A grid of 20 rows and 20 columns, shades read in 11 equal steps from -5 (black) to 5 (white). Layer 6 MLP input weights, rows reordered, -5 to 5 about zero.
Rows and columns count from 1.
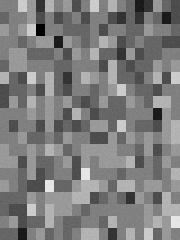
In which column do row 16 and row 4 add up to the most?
6
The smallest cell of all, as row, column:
3, 5
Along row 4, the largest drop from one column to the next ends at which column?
7
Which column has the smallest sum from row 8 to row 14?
18
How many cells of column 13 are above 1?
4
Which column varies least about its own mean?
2
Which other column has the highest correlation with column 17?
16
